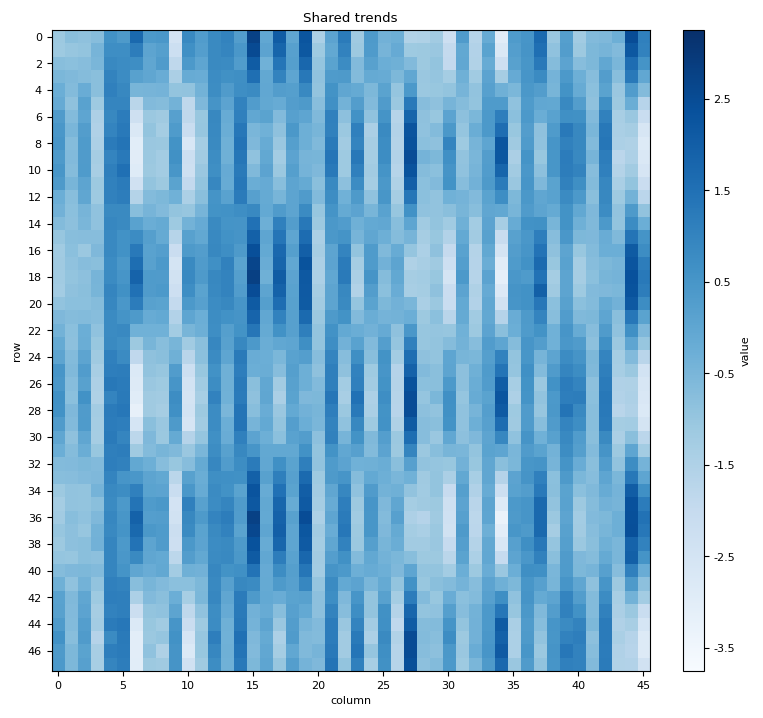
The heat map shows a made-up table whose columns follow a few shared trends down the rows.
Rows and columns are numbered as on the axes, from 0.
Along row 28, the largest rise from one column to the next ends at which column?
27
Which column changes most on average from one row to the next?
34
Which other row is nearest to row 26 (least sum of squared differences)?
10
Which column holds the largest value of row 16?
15
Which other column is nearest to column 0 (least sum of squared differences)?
38
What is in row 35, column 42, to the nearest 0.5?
-0.5
